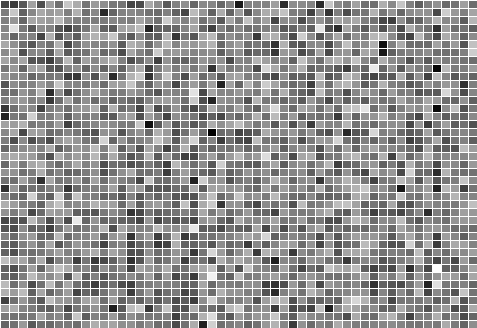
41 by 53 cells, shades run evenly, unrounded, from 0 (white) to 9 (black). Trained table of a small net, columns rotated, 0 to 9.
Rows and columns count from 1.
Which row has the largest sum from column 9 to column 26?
33
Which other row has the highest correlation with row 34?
3
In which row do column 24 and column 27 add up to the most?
17
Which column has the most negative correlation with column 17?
16
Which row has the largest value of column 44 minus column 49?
34
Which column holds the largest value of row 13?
24
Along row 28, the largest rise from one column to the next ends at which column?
10
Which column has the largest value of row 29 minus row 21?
25
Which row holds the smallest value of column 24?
35
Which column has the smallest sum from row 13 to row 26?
48
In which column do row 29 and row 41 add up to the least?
22
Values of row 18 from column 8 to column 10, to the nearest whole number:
3 4 5
